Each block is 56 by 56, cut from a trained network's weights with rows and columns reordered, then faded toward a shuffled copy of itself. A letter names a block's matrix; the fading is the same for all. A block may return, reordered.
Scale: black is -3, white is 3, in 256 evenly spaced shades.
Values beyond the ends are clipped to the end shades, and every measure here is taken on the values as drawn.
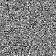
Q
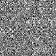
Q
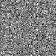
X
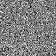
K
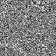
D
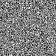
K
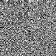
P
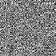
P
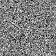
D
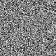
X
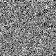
K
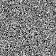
D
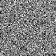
D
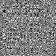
Q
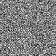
P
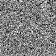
K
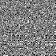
Q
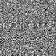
P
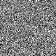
K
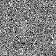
X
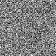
P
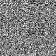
P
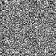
P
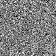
K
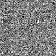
Q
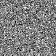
D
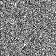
D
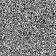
X
